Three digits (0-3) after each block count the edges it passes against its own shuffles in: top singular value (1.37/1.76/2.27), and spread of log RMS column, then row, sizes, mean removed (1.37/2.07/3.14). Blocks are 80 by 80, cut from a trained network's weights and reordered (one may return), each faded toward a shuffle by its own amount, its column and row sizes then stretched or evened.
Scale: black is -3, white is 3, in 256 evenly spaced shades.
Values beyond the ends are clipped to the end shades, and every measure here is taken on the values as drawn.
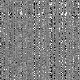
2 3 1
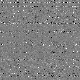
1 1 2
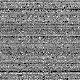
3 0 2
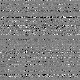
1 1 3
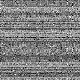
3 0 1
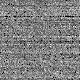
2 1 1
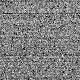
1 0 0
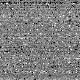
1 0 2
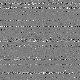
1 0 3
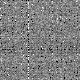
1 2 0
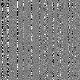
2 3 0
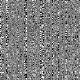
2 3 1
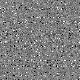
0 1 2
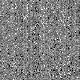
1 1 0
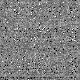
0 1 1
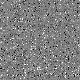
0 1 1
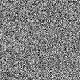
2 0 0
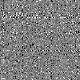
1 1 2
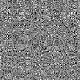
2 1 1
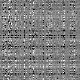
3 3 1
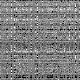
3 3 1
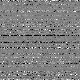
2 0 3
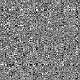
2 2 2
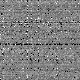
2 1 2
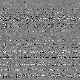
1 1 3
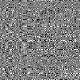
2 1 2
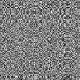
3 2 1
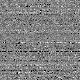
2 1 2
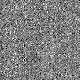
1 0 0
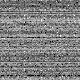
3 1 1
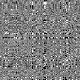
2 2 2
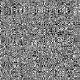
2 2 2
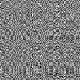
3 1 0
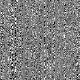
0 3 0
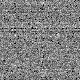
1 1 0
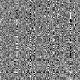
2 2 0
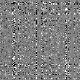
2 3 2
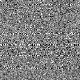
2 0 2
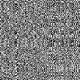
3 2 0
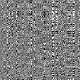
3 3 1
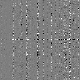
2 3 1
